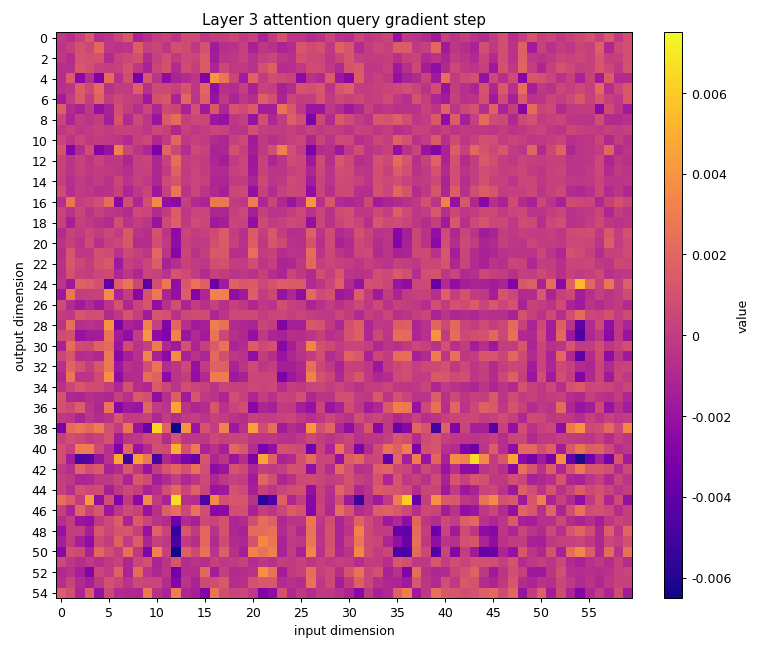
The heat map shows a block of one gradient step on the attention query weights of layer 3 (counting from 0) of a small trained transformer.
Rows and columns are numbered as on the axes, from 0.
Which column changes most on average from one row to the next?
12
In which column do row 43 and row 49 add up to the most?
21
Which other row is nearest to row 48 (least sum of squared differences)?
50
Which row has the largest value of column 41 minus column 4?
41
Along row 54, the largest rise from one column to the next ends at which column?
16
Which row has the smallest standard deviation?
9
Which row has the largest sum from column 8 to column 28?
38
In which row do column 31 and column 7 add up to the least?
45
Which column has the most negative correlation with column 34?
42
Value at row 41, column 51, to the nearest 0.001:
-0.003
